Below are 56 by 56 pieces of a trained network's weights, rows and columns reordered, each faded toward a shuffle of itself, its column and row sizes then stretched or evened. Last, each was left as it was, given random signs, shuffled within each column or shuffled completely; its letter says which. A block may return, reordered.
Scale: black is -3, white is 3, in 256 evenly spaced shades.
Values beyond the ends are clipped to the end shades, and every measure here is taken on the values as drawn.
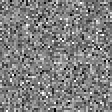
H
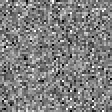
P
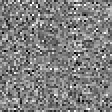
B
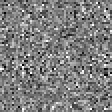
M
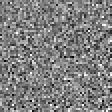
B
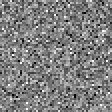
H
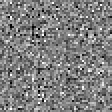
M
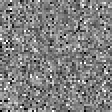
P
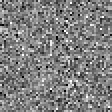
P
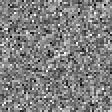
H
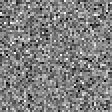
H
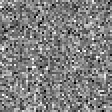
P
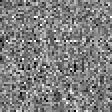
B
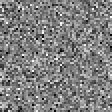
P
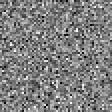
P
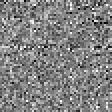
M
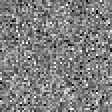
P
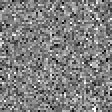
P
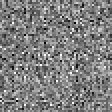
B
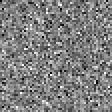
P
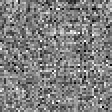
B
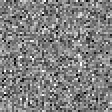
M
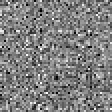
B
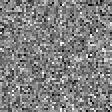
P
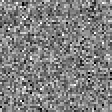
P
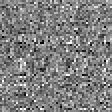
B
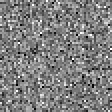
H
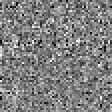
M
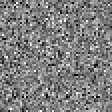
M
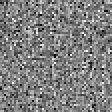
P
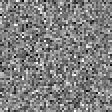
P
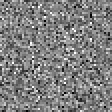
P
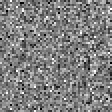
P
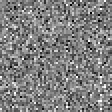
P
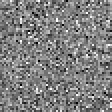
P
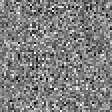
B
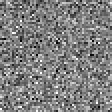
M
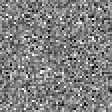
M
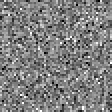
H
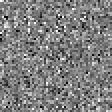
M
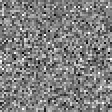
B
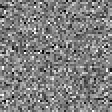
B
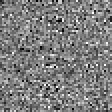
M
